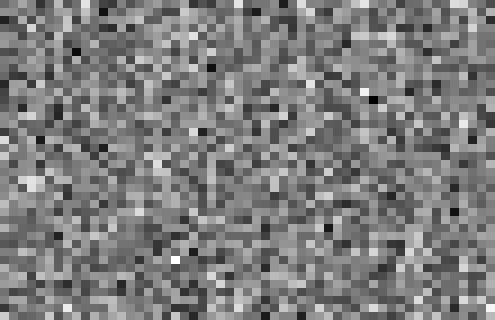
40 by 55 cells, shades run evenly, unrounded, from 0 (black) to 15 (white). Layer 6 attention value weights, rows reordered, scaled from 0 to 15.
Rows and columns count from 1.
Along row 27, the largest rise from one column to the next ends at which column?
52
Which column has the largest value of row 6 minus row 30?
7
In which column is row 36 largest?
25
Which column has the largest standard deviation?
22
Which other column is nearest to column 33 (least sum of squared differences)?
28
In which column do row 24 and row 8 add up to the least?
8
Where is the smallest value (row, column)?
13, 42
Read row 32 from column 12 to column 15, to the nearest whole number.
8 7 6 6
